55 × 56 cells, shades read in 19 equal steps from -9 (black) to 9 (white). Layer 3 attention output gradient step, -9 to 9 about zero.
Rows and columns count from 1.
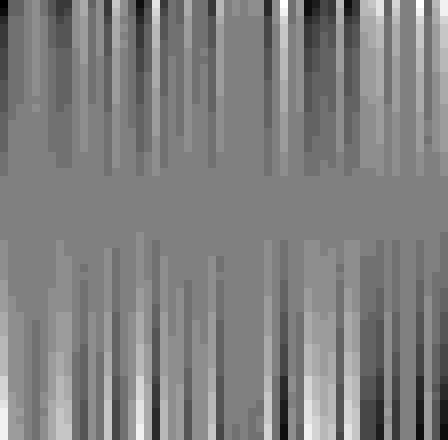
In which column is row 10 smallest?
1
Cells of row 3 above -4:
46
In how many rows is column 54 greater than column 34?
21
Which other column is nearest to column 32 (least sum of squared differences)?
30
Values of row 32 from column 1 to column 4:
1 0 0 0
